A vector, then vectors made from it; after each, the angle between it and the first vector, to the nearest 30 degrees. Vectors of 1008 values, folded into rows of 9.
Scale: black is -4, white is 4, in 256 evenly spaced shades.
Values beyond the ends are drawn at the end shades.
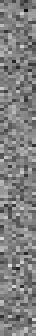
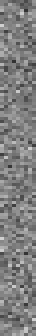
30 degrees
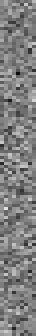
90 degrees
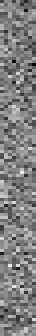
30 degrees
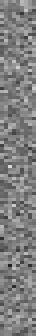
150 degrees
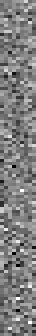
120 degrees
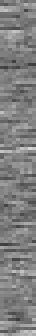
60 degrees
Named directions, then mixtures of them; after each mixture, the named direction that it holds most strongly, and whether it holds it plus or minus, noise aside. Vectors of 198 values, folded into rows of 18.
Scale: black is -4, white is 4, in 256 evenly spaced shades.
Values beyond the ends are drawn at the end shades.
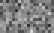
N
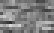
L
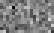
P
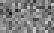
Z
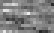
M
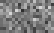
Z, minus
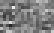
L, minus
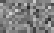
Z, minus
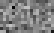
P, plus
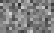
N, plus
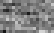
M, minus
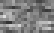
L, plus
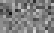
Z, plus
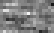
M, plus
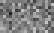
Z, plus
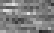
M, plus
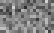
Z, plus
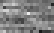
M, plus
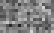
N, plus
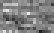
M, plus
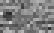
L, minus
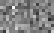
P, minus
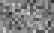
Z, plus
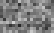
N, plus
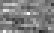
M, plus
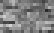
L, plus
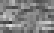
L, plus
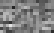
L, plus
